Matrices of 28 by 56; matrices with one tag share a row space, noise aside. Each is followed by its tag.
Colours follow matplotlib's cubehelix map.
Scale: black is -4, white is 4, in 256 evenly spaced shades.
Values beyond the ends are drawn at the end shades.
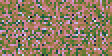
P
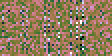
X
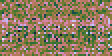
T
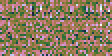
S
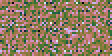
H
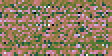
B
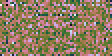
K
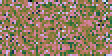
K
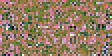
K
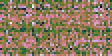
S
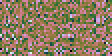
K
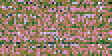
T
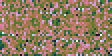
H
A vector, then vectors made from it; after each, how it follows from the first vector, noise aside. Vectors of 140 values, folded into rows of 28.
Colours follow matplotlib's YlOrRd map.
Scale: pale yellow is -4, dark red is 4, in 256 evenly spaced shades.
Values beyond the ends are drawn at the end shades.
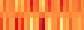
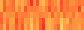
shrunk.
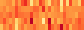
negated, partly zeroed.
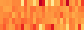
reversed, partly zeroed.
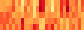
reversed.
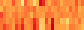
reversed, partly zeroed.
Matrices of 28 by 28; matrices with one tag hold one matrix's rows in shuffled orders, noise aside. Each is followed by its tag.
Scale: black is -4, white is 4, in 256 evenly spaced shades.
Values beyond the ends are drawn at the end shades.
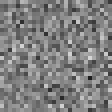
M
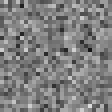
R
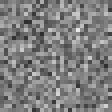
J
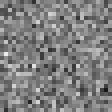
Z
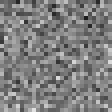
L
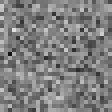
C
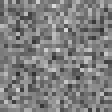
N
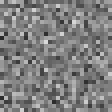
L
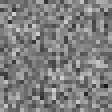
Z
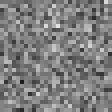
N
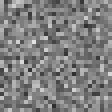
L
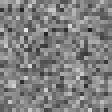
R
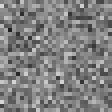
C
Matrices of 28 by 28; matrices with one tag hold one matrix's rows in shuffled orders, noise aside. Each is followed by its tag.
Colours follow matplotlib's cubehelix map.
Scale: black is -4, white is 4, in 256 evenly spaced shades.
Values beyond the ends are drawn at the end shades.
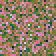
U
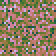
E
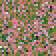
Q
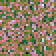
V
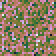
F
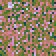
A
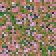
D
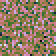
Q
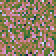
V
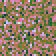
D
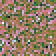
F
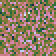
U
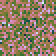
V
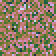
U
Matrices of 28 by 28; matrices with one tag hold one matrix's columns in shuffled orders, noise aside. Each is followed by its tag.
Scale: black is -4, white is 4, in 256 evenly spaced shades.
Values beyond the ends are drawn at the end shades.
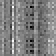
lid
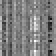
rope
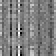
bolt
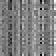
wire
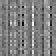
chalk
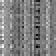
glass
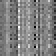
glass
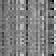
wire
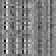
lid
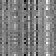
wire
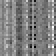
glass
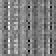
lid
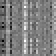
lid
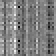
lid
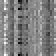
wire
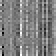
bolt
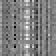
glass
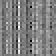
lid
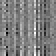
bolt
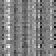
glass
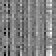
bolt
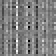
lid
